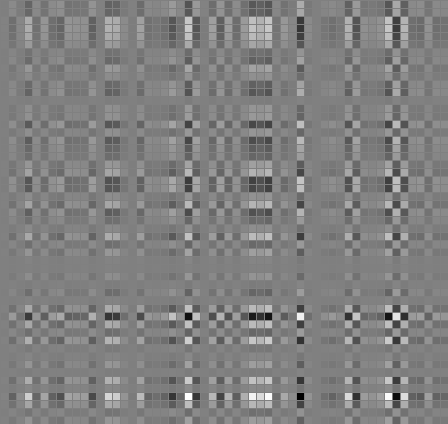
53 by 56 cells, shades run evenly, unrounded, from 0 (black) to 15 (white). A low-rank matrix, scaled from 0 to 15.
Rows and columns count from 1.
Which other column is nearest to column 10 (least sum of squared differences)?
48
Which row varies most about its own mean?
50
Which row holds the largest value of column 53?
40
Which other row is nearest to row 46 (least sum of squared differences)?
32
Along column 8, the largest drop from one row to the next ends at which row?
41
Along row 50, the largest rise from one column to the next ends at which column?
51
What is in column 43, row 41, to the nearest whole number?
7
